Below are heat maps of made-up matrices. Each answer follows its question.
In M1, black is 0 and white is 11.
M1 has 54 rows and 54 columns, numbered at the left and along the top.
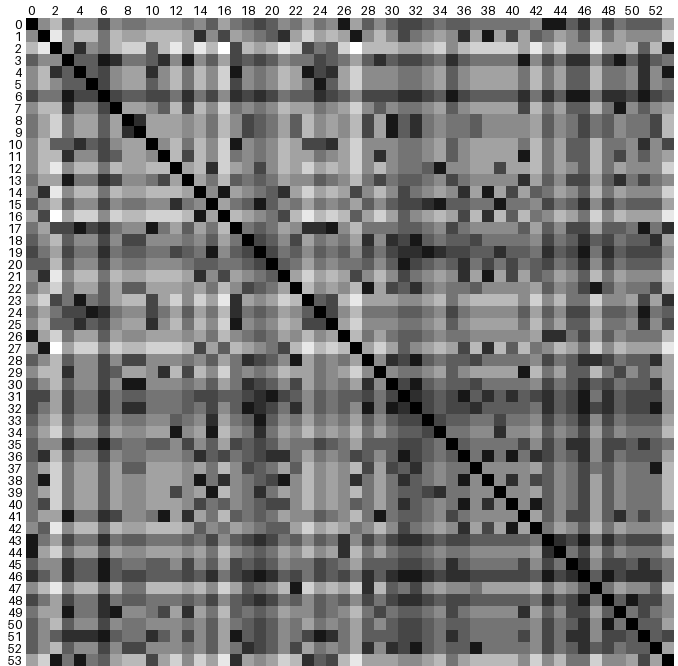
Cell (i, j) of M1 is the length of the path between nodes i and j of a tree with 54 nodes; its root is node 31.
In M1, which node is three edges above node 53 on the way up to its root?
51
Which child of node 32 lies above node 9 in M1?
30
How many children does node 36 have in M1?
2
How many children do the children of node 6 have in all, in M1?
5
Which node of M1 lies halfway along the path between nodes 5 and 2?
17
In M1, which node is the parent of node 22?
28
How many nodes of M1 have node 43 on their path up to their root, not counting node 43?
3
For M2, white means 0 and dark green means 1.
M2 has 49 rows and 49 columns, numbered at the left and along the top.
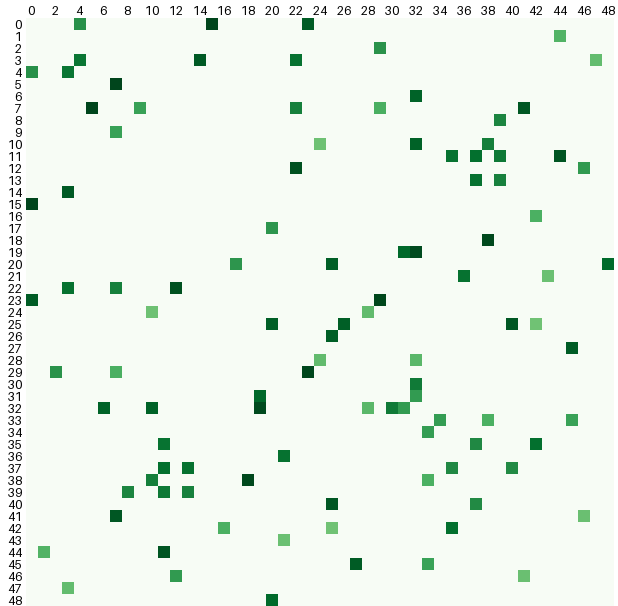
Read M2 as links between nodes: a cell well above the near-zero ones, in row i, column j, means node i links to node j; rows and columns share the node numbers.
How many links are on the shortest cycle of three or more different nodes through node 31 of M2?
3
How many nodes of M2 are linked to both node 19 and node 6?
1
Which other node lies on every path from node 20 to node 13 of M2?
node 25
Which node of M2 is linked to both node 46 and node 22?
node 12
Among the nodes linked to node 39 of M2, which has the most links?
node 11
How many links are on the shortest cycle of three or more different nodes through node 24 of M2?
4
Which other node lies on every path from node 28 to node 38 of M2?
node 10
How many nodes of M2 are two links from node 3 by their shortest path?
3
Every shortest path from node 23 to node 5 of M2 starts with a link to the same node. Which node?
node 29
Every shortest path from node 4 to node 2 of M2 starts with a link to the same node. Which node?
node 0
